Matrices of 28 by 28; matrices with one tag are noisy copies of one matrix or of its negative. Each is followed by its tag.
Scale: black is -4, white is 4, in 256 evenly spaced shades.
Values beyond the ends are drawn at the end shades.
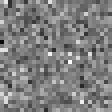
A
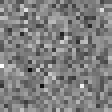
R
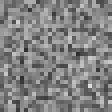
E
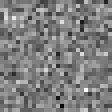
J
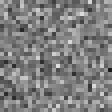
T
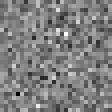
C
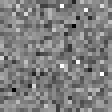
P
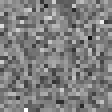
P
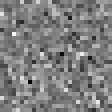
E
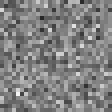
P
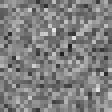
P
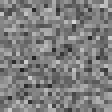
P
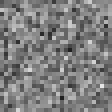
J
